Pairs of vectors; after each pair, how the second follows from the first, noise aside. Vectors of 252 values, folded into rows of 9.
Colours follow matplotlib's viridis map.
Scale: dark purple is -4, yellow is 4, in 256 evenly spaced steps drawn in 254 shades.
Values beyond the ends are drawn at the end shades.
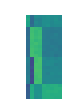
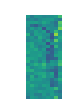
reversed, negated, partly zeroed.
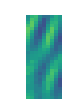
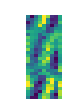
wrapped around, scaled up.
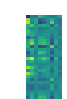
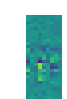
wrapped around, partly zeroed.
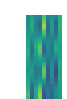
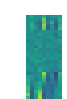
partly zeroed.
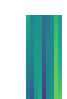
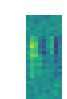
wrapped around, partly zeroed.
